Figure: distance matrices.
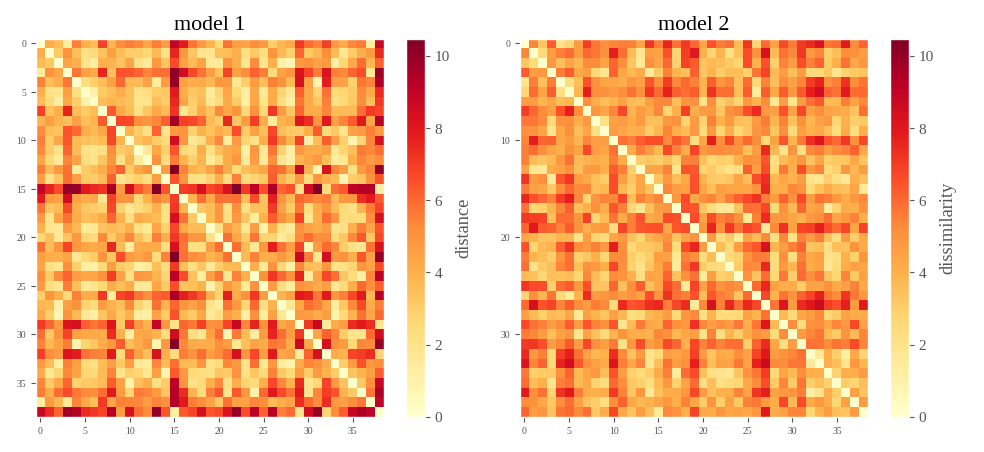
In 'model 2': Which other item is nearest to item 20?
24
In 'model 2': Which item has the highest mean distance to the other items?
27
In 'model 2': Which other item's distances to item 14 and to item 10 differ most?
33
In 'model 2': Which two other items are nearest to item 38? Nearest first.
15, 32
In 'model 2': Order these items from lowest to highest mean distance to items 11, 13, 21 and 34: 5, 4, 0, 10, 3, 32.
3, 32, 4, 0, 5, 10
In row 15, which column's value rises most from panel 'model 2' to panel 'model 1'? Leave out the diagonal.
3
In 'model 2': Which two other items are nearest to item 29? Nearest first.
11, 31
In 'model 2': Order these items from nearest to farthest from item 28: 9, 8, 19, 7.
9, 8, 7, 19
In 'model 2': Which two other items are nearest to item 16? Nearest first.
7, 12
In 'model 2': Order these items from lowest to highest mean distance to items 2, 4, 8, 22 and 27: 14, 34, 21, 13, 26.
13, 34, 26, 14, 21
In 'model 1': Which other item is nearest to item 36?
24
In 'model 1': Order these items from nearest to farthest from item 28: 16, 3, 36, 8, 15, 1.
1, 16, 8, 3, 36, 15
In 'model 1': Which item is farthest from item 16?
3
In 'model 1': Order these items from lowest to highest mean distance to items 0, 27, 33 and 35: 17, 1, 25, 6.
6, 25, 1, 17
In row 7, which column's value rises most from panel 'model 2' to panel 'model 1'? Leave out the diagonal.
37
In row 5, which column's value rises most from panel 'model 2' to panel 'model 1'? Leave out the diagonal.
26
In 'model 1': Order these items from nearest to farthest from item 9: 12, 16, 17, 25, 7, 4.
12, 17, 25, 7, 16, 4
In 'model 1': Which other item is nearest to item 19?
25
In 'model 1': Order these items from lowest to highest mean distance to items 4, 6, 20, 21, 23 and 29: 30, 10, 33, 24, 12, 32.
12, 33, 10, 30, 24, 32
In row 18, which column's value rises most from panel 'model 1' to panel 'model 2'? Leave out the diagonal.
1
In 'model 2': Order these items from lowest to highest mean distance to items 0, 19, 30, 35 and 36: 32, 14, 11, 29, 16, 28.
28, 14, 32, 16, 11, 29
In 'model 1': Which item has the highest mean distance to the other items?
15
